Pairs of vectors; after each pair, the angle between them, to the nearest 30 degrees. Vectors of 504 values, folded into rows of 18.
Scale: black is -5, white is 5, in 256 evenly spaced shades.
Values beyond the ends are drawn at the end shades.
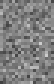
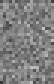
30 degrees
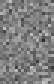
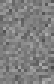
30 degrees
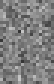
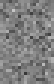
120 degrees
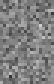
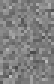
150 degrees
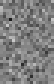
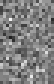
150 degrees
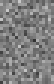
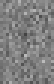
60 degrees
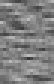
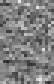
120 degrees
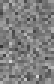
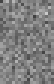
90 degrees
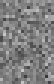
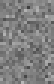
30 degrees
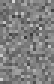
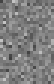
60 degrees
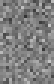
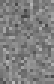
60 degrees
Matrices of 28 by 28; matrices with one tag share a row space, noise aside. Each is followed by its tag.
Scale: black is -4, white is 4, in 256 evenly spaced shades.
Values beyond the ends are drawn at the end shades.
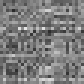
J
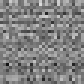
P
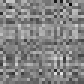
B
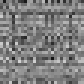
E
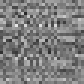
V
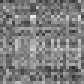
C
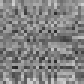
V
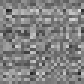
C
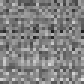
P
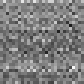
P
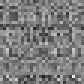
P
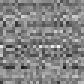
B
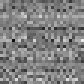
E
